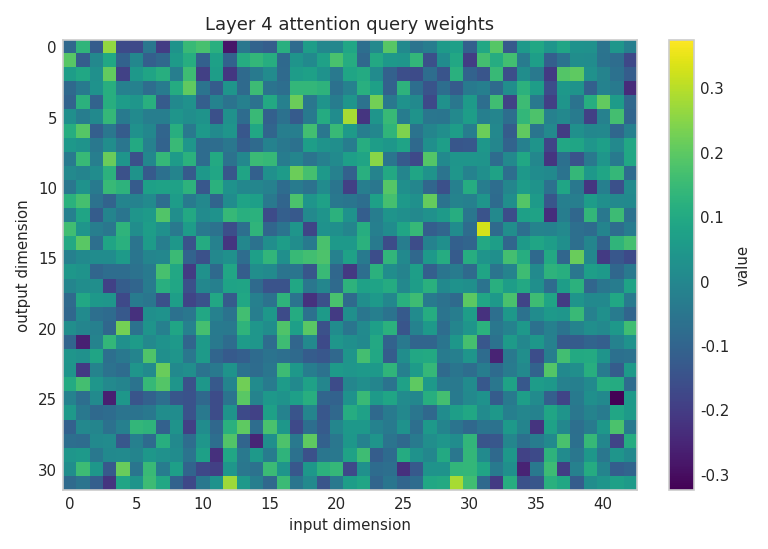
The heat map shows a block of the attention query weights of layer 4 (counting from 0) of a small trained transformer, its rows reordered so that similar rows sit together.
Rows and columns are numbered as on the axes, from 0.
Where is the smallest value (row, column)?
25, 41
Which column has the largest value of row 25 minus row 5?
22
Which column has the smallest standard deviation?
2
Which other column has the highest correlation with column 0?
31
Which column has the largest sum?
8
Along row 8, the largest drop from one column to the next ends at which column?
24
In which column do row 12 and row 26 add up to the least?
17
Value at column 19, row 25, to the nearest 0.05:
-0.1
